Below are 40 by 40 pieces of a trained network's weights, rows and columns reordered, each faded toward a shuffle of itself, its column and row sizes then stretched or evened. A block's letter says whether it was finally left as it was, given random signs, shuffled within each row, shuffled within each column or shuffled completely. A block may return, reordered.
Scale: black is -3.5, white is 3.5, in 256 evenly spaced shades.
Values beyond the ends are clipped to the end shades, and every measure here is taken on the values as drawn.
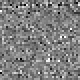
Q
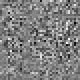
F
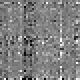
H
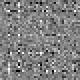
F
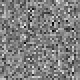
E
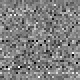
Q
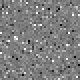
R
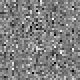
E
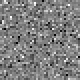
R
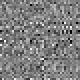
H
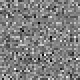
Q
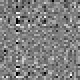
H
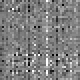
H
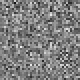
F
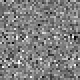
Q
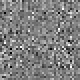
H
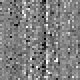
E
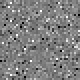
R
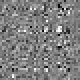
H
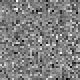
F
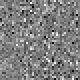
E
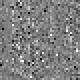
E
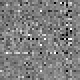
F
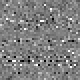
Q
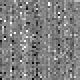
E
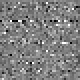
Q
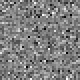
Q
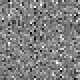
E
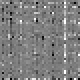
H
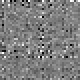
F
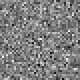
R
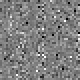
E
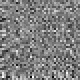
H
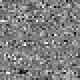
Q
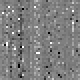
E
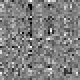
H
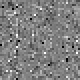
E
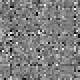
F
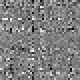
F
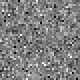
R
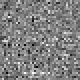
F
